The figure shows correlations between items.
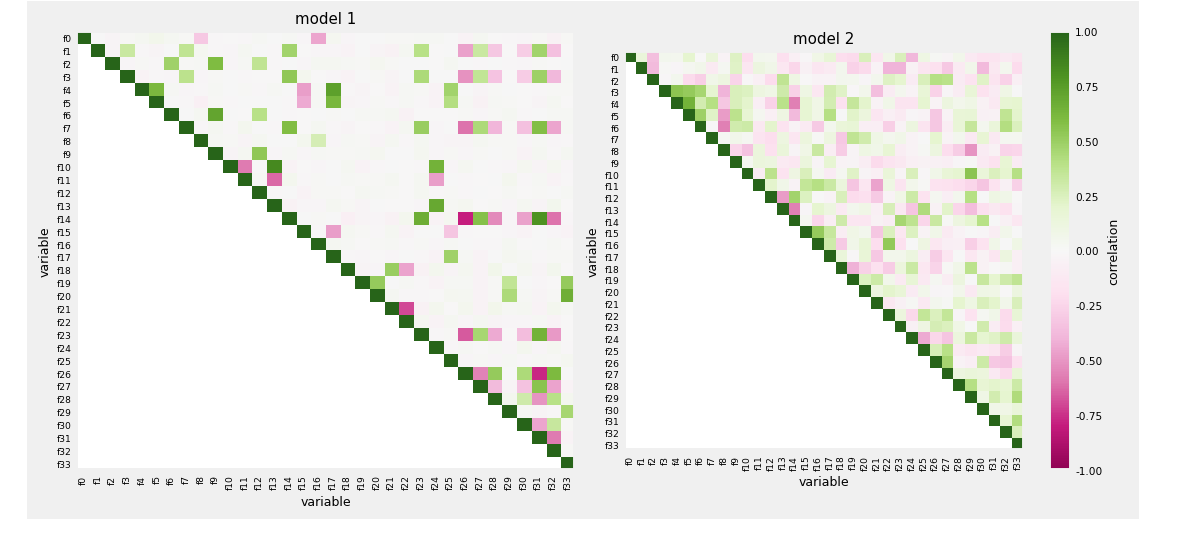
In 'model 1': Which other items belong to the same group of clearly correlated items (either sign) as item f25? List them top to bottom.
f4, f5, f15, f17
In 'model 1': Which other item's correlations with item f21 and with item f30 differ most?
f22
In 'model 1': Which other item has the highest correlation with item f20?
f33
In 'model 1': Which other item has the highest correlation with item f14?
f31
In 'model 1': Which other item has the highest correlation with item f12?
f9
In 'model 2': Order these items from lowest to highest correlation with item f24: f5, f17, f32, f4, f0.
f0, f4, f5, f17, f32
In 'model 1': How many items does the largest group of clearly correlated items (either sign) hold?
11
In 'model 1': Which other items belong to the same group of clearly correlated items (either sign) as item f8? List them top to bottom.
f0, f16
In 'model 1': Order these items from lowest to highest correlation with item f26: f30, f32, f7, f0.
f7, f0, f30, f32
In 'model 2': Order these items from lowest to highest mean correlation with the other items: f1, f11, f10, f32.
f1, f11, f32, f10
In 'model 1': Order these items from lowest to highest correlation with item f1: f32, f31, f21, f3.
f32, f21, f3, f31
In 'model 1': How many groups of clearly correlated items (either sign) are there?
7
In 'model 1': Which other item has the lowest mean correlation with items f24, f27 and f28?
f11
